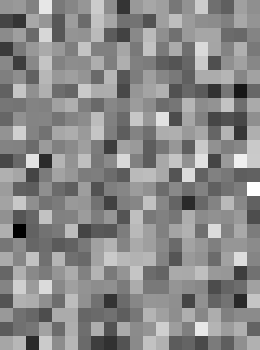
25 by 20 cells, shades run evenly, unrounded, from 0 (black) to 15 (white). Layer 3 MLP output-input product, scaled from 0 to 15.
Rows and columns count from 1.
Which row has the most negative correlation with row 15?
2
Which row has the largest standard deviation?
12
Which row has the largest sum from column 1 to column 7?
21
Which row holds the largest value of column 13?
9
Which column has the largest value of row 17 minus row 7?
17
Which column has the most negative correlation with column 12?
14
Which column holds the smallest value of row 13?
3
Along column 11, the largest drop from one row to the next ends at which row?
10
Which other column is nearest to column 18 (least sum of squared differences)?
5
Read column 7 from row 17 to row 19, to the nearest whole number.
4 7 6
